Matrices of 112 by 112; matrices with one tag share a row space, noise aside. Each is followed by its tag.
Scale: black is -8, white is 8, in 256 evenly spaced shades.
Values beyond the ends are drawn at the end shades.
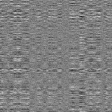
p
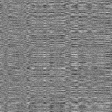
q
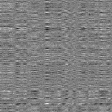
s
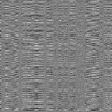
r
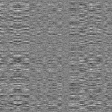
p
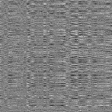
q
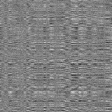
q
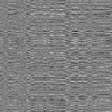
q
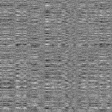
s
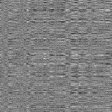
q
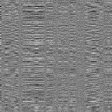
r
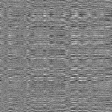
q
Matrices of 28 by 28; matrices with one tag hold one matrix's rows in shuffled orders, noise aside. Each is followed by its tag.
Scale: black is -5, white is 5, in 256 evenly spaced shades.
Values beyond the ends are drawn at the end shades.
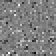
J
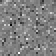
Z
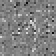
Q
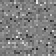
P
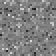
J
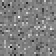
Z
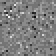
J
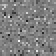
Z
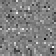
P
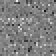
P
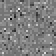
Z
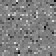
P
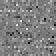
P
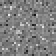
J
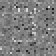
Q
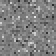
Q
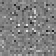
Q
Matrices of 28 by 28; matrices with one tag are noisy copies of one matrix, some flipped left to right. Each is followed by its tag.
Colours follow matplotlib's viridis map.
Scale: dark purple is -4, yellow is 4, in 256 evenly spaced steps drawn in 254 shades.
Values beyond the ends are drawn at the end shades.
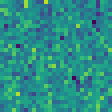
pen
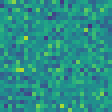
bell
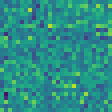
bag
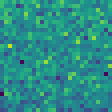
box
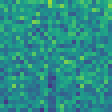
box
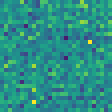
bag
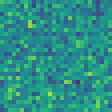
pen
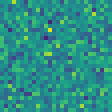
bell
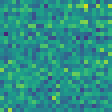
bag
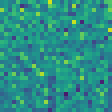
box
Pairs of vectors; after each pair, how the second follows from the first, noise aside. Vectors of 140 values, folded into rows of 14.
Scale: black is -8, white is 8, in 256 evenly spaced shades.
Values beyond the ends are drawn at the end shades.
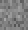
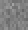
reversed, negated, shrunk.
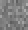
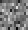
wrapped around, negated, scaled up.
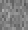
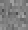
negated, partly zeroed.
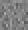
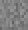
reversed, negated, shrunk.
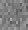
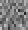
wrapped around, negated, scaled up.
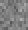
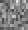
wrapped around, scaled up.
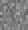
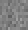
reversed, negated, shrunk.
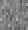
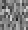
negated, scaled up.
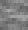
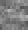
copied.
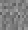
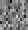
wrapped around, negated, scaled up.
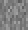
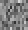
negated, scaled up.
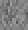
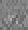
negated, partly zeroed.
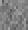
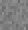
reversed, negated, shrunk.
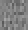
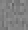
shrunk.
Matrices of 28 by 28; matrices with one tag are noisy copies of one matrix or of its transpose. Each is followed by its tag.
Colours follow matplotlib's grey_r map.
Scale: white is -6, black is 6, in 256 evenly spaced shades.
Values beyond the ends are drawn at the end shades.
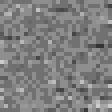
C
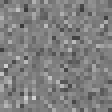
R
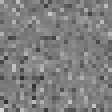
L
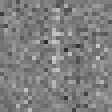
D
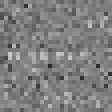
D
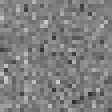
R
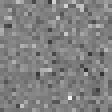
R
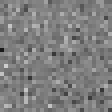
R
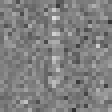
D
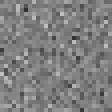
R
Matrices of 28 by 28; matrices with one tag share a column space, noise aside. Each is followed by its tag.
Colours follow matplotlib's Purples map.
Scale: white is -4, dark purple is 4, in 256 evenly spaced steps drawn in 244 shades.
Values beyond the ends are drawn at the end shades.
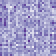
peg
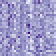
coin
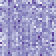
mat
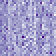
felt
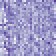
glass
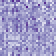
mat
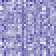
glass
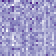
mat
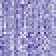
coin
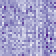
peg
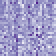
coin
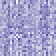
coin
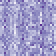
glass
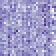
peg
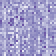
peg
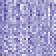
felt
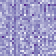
felt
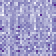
felt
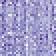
felt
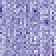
peg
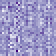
peg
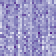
coin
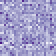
glass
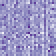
coin
